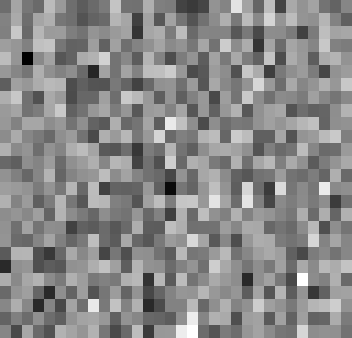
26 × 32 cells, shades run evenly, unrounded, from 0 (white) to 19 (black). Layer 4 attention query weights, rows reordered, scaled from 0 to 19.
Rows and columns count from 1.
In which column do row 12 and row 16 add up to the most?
13
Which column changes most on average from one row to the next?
16
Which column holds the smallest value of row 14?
10
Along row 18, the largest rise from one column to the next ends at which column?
30
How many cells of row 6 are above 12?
6
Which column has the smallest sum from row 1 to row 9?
5
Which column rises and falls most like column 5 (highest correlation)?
27
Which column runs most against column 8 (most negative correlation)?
23
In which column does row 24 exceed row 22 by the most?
4
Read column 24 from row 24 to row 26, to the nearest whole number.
4 7 7
